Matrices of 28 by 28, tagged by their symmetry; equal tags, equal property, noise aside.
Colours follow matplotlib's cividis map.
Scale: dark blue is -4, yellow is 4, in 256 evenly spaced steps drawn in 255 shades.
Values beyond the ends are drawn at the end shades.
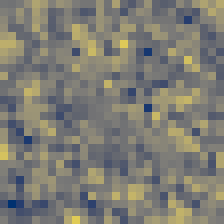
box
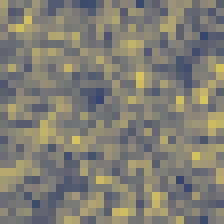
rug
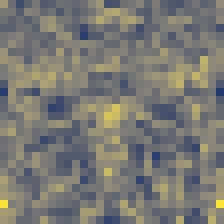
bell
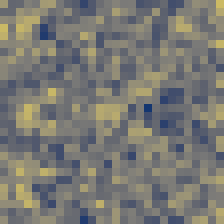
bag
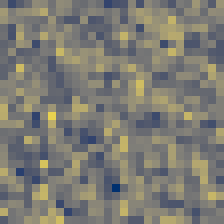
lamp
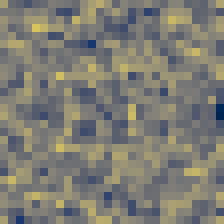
bag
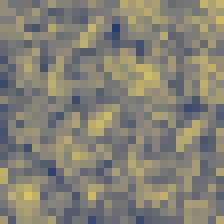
box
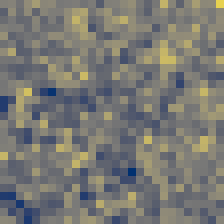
box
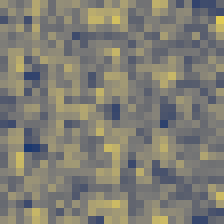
bag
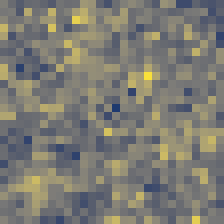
box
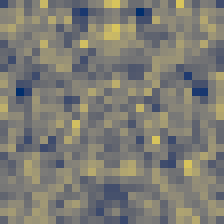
bell
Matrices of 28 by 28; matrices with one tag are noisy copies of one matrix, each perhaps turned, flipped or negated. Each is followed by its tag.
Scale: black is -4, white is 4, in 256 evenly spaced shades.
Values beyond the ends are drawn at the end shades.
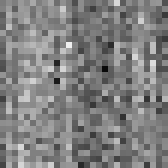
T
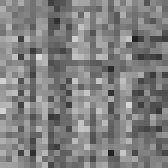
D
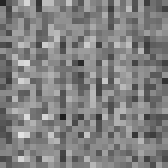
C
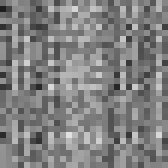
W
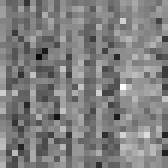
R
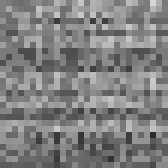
D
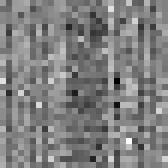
W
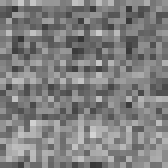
R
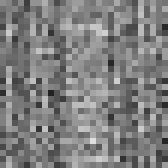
W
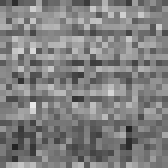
R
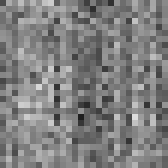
T
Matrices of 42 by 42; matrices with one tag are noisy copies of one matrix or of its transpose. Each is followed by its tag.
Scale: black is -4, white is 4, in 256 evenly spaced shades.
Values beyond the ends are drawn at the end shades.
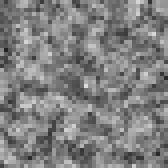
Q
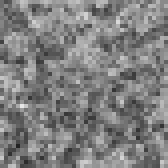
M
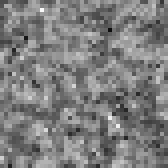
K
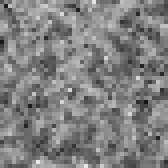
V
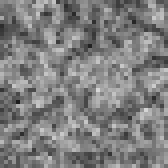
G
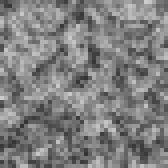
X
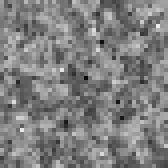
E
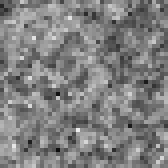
X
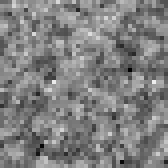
V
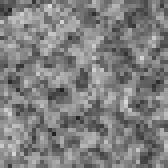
X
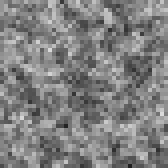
E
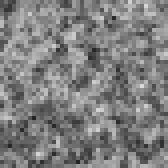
X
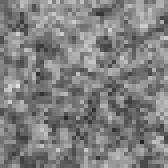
M
